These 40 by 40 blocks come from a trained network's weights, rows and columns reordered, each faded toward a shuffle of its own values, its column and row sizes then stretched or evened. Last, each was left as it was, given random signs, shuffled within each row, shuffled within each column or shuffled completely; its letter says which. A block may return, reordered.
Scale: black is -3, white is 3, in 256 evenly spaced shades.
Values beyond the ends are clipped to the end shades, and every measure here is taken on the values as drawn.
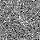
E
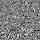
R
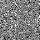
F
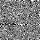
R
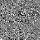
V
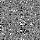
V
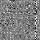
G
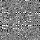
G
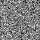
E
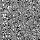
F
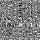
G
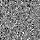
F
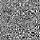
G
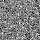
E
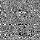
G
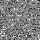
R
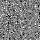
F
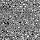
R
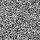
F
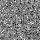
E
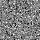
E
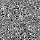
V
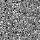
F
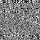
G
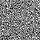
F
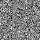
F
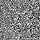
V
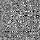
V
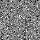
F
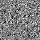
R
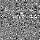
V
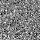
R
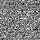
R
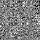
G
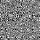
G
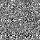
V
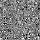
V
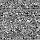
R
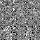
V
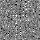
F
